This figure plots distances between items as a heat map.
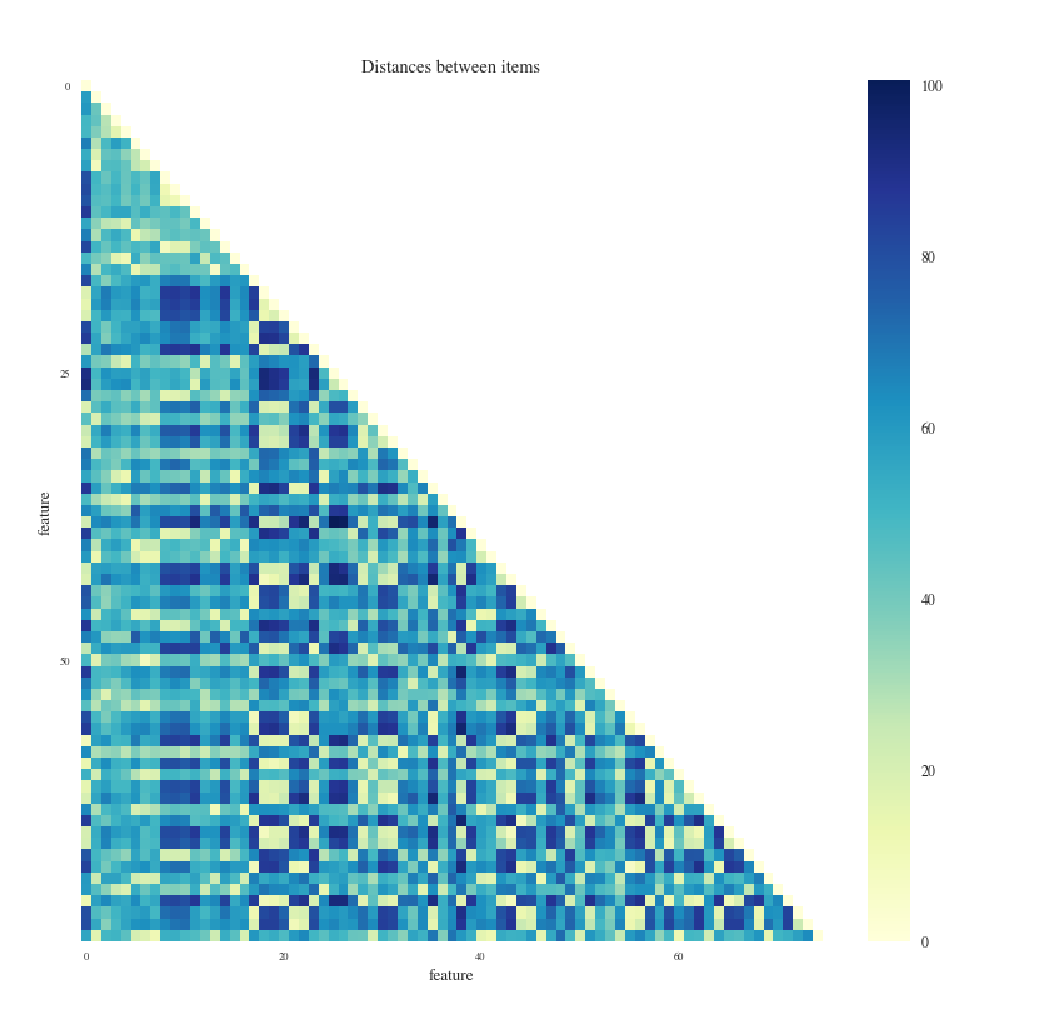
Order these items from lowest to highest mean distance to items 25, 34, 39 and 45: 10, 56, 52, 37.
10, 52, 56, 37
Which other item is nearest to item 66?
59
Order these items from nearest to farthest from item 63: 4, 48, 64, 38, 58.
58, 4, 64, 38, 48
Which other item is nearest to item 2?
53
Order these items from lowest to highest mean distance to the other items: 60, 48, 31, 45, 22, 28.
60, 28, 31, 45, 22, 48
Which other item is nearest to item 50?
6
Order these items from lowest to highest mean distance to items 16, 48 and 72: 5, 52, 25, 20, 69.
5, 69, 52, 25, 20
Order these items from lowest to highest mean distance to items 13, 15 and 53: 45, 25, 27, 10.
27, 10, 45, 25
